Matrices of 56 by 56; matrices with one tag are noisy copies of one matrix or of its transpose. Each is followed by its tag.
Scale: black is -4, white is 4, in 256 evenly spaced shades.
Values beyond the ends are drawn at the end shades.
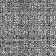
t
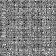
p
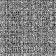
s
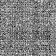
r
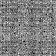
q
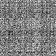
q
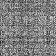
t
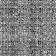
q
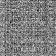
s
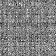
p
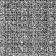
s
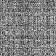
t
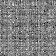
p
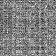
t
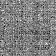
r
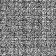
p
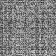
t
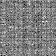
p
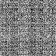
q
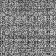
t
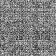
r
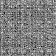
s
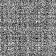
p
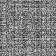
p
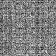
t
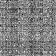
q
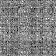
q
